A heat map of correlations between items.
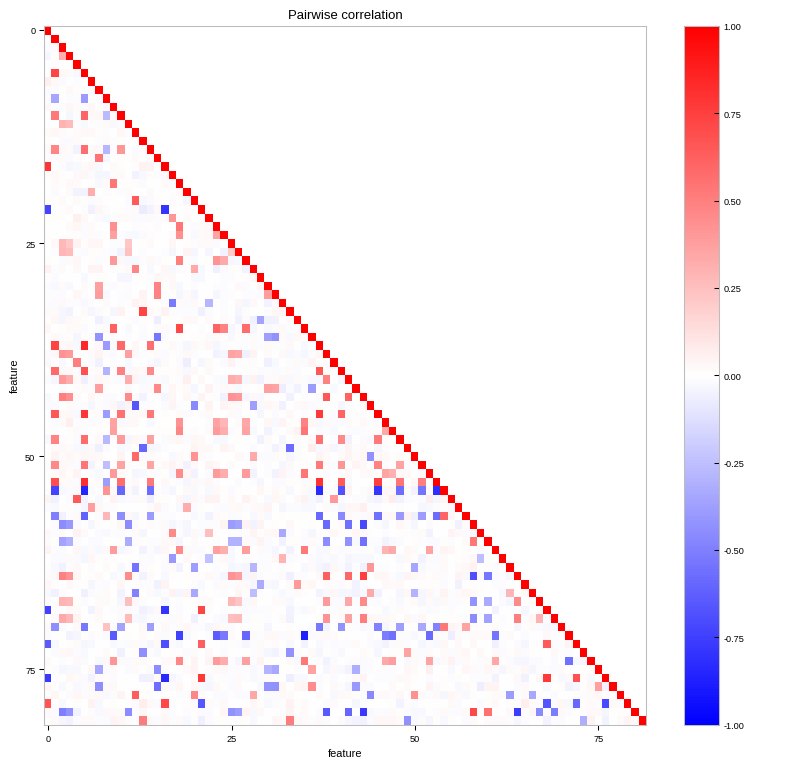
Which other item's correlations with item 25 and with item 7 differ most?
15
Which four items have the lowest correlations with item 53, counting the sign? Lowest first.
54, 57, 70, 8
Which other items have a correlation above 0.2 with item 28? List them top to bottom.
12, 20, 50, 78
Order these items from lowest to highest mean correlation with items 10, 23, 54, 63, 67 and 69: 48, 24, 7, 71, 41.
71, 48, 7, 24, 41
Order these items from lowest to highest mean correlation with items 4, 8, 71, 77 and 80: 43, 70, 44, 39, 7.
43, 7, 44, 70, 39
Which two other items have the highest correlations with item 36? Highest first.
77, 75
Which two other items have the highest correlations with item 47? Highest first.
35, 18
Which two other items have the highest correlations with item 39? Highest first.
4, 55
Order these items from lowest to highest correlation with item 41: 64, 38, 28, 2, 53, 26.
53, 28, 26, 2, 38, 64
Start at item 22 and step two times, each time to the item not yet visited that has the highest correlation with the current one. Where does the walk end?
59
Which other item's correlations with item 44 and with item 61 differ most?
12
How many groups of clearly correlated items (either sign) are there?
11
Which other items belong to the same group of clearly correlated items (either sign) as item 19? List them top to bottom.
6, 56
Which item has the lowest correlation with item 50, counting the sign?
44
